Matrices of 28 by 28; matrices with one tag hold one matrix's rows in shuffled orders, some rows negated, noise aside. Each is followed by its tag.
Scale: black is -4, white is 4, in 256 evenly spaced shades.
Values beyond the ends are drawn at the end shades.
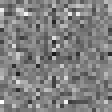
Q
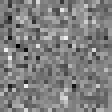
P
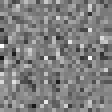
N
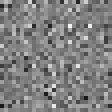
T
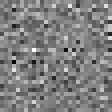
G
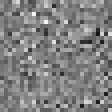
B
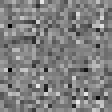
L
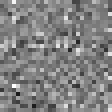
G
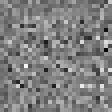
B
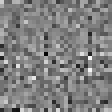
N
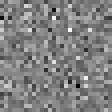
T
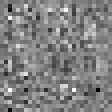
P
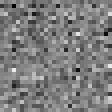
G
